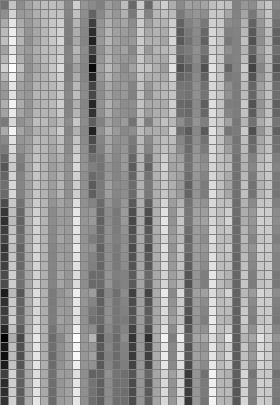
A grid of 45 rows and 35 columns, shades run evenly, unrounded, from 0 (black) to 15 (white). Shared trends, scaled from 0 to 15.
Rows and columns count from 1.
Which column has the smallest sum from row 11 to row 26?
12
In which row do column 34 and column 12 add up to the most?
38
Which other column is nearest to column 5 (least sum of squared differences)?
21
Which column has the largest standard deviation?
1
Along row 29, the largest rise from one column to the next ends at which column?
2
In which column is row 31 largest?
27
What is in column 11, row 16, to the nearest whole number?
8
